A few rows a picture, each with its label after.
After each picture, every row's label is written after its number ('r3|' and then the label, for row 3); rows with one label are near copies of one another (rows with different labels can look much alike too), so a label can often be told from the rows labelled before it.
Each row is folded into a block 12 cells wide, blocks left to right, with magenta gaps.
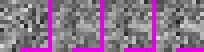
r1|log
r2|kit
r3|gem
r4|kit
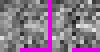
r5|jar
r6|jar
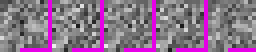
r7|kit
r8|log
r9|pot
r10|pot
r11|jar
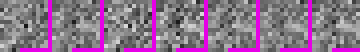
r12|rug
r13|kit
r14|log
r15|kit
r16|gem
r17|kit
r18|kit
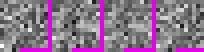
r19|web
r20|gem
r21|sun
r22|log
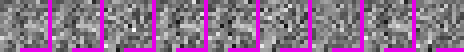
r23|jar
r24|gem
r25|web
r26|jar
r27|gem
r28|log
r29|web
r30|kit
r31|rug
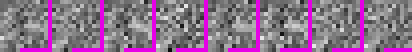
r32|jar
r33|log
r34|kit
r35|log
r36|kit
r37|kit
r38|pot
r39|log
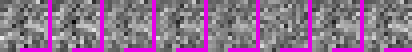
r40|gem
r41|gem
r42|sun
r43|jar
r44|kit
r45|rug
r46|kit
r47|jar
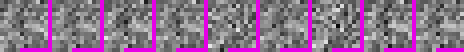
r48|sun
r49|jar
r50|kit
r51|sun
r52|rug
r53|gem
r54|log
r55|sun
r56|kit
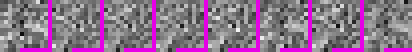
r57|sun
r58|web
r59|log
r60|pot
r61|pot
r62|kit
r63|log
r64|gem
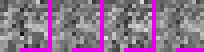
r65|sun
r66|kit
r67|jar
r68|kit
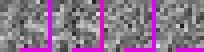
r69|gem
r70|gem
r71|pot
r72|pot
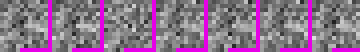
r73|gem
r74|jar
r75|log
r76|sun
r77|kit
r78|sun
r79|kit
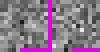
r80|kit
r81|web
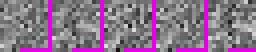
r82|web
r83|gem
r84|pot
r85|rug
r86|sun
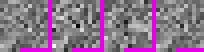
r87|log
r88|pot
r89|kit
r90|log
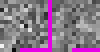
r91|web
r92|kit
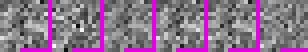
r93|gem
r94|web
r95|gem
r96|jar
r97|gem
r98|rug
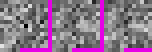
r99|log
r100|kit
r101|jar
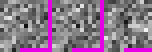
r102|pot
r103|log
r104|jar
